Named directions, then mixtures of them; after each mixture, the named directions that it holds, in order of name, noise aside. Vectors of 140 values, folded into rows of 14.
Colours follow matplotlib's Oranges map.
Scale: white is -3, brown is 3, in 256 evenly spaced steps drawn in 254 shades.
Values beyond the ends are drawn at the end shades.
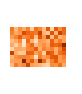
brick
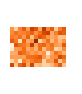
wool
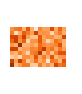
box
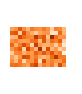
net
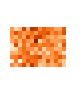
box, wool.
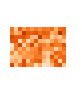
box, brick, wool.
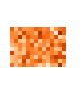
brick, net, wool.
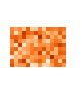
box, brick.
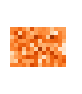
net.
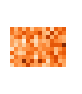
brick.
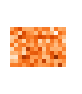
brick, net.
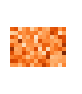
net, wool.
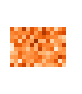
wool.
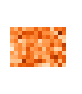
brick, net, wool.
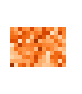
box, net, wool.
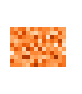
net.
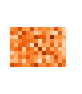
net.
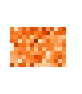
wool.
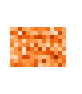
brick, net.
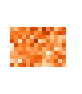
wool.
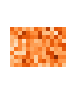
brick, net.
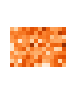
brick, wool.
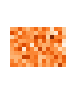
net.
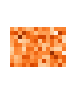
brick, net, wool.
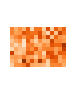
brick.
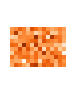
box, brick, net.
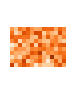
box, brick, wool.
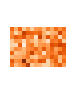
box, brick.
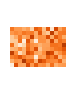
box, brick, wool.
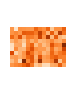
brick, wool.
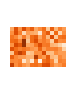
brick.
